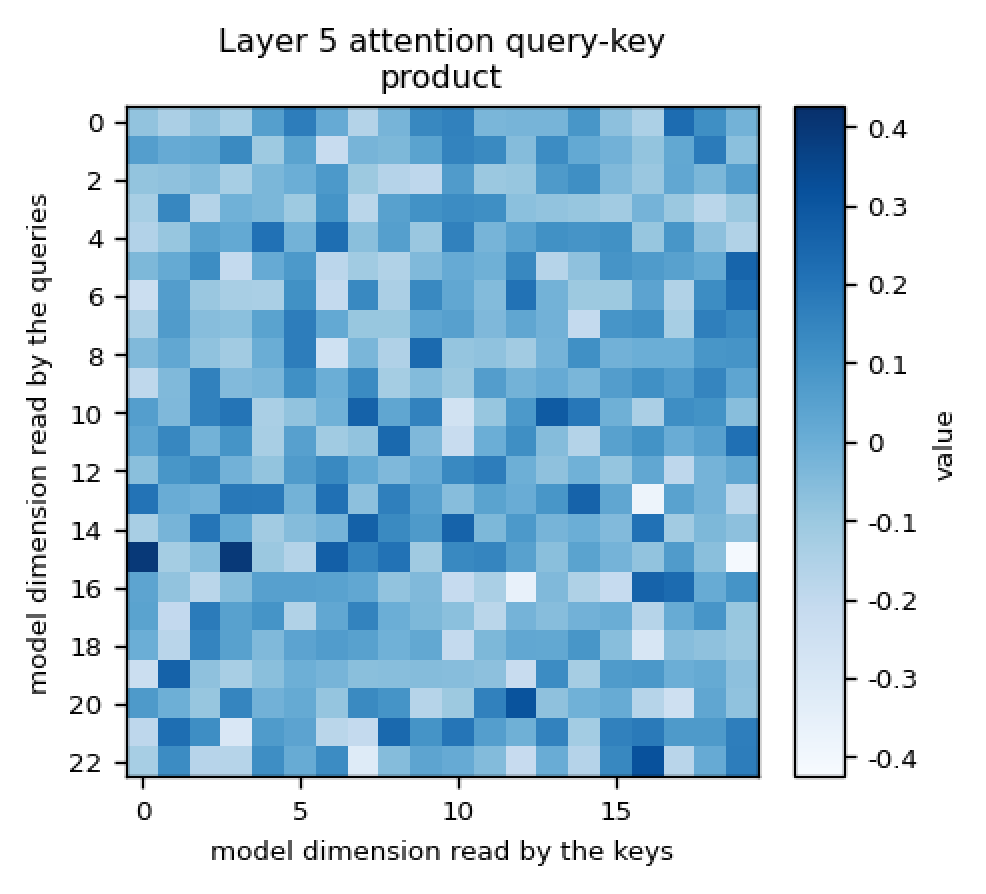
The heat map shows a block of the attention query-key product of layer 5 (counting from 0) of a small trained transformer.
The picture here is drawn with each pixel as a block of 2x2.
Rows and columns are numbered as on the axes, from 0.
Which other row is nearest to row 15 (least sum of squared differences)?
13
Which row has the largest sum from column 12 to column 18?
10
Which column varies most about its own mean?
16
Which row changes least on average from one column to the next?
2
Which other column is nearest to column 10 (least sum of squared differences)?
11
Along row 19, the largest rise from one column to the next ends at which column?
1
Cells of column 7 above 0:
10
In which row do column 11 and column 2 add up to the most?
12
